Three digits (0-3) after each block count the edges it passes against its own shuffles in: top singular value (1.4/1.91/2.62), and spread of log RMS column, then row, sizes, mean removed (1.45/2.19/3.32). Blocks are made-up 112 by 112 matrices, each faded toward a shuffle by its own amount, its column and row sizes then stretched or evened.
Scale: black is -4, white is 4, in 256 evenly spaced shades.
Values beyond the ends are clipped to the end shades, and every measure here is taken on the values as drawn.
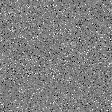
0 0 0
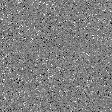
0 1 1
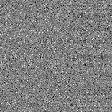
2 0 0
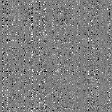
1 3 2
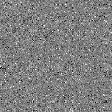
2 1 1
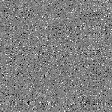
2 0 1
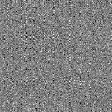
2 2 1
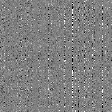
2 3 1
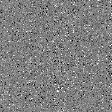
0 2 1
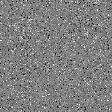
1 1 1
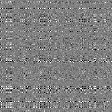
3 2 3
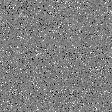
0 0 1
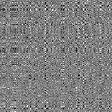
3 2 2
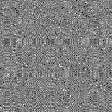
3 0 0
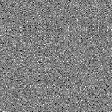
2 1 1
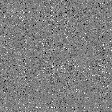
1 1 1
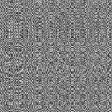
3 3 1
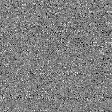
1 0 2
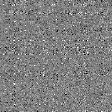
1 2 2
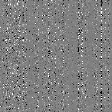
2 3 1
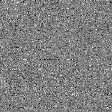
1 0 2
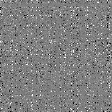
0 2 2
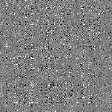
2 2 2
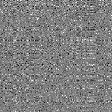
3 0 2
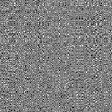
3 2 1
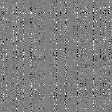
1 3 2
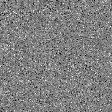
1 0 0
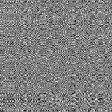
3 0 2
